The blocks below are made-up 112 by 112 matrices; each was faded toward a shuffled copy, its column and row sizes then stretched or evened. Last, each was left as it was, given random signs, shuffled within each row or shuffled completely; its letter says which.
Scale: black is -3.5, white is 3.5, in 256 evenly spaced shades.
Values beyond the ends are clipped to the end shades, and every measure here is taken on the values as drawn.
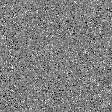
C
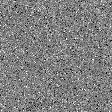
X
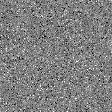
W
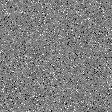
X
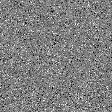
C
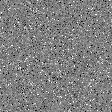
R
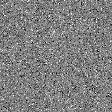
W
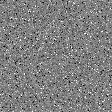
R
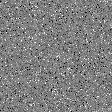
R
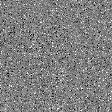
W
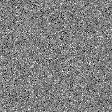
C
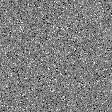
R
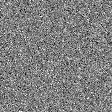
R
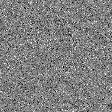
W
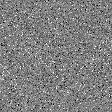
X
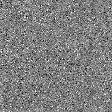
W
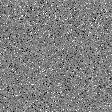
R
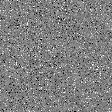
C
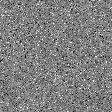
R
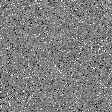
C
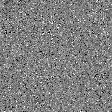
W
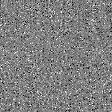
W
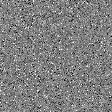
W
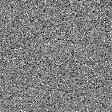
X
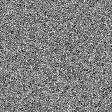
R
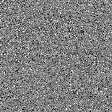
W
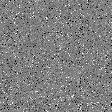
C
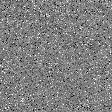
X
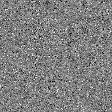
C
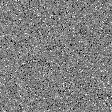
R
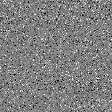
W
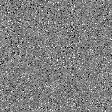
W
